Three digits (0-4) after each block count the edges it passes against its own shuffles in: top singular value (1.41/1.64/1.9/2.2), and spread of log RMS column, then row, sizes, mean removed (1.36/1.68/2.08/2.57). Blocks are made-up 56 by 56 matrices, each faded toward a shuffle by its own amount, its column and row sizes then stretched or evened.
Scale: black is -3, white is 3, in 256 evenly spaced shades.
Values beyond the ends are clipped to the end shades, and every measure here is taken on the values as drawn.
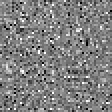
1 2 0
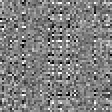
4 4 2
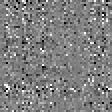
2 4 2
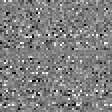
0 2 4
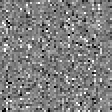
1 3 0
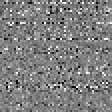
1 1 4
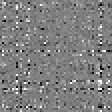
2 4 4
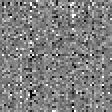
3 3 2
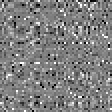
4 0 2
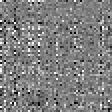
3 4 3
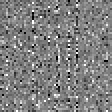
1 4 0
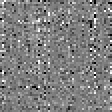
1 4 3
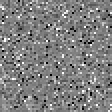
0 1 0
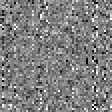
1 4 0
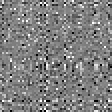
4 3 2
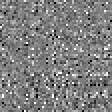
3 1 2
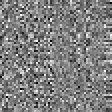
3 4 0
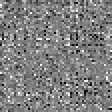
3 1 2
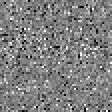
0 0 2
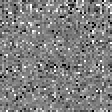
1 0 3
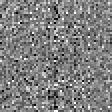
2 3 1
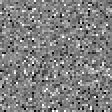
0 1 0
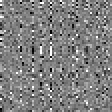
4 4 1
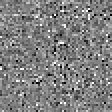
0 1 2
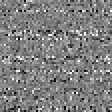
0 1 4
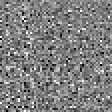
2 2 1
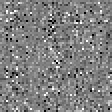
0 3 2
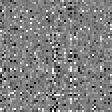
2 4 1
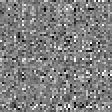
1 3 3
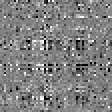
4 3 4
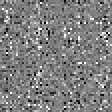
1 3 3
